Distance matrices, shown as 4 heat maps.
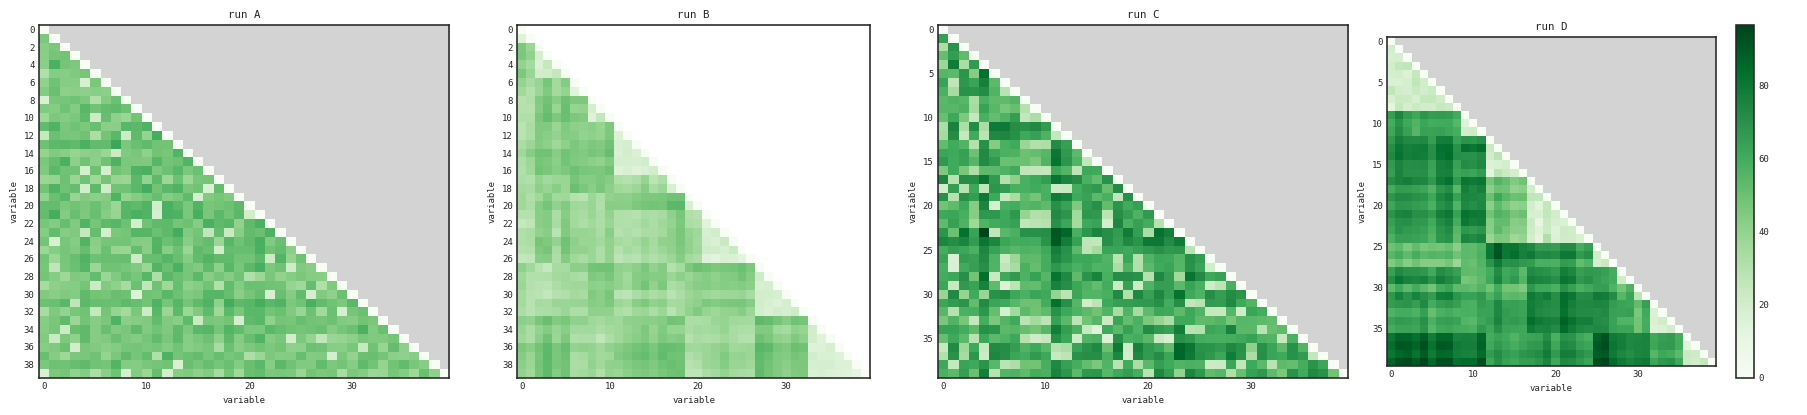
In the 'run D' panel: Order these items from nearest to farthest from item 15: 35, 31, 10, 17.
17, 31, 35, 10
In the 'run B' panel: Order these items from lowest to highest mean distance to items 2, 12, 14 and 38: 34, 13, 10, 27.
13, 34, 27, 10
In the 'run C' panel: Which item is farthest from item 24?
11
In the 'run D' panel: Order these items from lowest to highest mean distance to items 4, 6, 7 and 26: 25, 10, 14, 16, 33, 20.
25, 10, 33, 20, 16, 14
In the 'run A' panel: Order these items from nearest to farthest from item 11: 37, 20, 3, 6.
20, 37, 6, 3
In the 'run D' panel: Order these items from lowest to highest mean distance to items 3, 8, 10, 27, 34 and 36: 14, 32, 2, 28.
2, 32, 28, 14
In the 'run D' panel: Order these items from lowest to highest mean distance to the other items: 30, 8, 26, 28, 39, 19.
8, 30, 19, 28, 26, 39
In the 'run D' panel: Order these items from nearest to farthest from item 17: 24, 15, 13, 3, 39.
24, 15, 13, 39, 3
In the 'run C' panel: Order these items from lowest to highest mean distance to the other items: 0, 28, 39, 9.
9, 0, 39, 28
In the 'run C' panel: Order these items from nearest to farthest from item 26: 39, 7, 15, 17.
17, 7, 39, 15
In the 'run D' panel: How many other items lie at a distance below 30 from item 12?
4
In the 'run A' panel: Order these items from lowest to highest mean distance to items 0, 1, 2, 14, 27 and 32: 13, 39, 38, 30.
39, 30, 38, 13
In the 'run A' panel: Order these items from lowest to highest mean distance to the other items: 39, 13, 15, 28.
39, 28, 15, 13
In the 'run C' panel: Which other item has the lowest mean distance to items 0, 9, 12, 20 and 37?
18
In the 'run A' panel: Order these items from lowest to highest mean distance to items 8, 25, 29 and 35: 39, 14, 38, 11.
39, 14, 38, 11
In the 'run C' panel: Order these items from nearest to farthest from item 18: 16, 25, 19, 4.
4, 16, 25, 19
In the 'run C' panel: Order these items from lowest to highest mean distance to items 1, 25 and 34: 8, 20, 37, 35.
8, 35, 20, 37
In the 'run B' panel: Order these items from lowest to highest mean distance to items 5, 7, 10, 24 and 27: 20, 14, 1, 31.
1, 31, 20, 14
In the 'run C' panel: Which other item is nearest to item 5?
20
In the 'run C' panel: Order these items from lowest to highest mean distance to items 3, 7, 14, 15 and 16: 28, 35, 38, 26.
35, 38, 26, 28
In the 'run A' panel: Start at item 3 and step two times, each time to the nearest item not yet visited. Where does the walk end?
31
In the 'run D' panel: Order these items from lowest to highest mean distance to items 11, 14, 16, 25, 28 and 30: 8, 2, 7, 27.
27, 8, 2, 7
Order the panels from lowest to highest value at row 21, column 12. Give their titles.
run B, run D, run A, run C
